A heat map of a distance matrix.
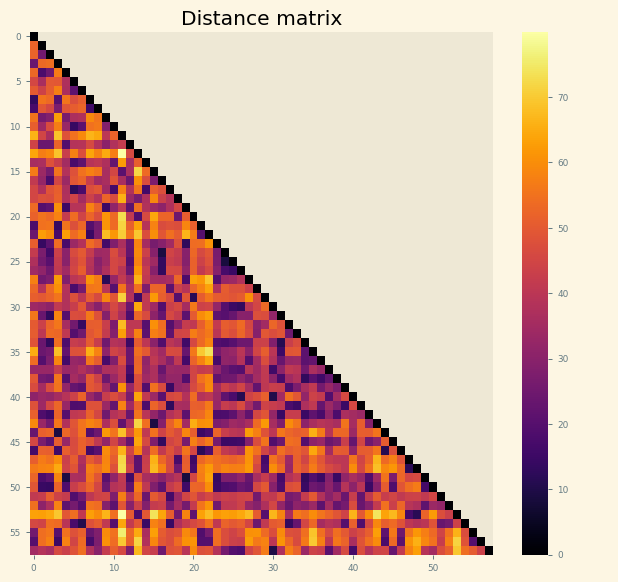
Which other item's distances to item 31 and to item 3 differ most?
35
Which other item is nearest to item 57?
30
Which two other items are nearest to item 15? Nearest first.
43, 11
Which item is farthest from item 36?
22
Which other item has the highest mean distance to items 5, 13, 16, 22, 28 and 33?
11
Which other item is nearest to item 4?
49
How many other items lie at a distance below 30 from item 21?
9
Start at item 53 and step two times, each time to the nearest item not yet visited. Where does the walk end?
47
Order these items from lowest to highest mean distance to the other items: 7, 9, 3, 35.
9, 35, 7, 3
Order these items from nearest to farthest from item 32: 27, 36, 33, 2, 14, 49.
14, 33, 36, 49, 27, 2
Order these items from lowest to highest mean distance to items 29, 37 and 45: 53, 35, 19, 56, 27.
19, 35, 27, 53, 56
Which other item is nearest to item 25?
24
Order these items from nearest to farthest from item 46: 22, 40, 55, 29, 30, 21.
21, 22, 55, 40, 30, 29
